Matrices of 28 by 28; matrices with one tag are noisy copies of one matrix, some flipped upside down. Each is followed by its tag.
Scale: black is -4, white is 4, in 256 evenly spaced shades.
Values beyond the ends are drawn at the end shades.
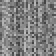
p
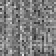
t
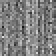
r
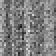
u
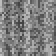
u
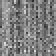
p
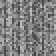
t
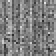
t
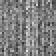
r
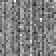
t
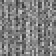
r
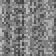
u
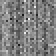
p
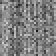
p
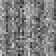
u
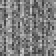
t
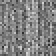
r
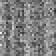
u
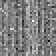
r
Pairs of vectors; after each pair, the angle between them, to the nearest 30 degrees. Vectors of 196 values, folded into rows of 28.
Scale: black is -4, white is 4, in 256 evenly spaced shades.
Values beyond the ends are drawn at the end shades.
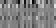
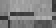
90 degrees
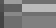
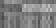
30 degrees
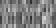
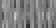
90 degrees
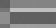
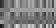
60 degrees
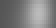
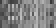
60 degrees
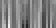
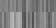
90 degrees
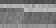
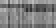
150 degrees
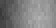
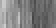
150 degrees
